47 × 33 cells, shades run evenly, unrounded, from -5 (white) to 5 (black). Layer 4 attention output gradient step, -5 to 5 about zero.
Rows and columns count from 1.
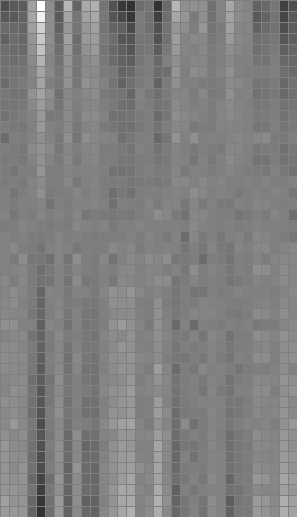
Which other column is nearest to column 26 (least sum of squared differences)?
4
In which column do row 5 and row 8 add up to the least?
5
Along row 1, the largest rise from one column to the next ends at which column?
6
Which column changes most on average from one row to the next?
22
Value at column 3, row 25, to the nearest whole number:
0
